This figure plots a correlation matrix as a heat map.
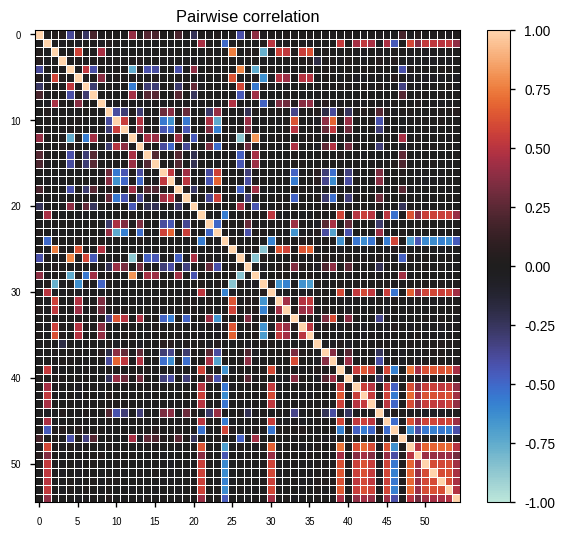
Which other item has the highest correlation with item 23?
17
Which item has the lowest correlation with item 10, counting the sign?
23
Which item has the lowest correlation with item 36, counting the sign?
3
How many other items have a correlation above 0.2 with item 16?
5
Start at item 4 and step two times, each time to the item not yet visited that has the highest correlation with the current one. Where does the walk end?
6
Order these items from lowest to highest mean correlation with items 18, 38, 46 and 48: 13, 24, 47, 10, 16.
16, 24, 47, 13, 10
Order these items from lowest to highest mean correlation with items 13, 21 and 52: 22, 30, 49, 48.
22, 49, 30, 48
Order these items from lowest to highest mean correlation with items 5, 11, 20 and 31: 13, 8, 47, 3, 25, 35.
47, 3, 13, 8, 35, 25
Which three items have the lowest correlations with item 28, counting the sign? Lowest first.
26, 4, 6
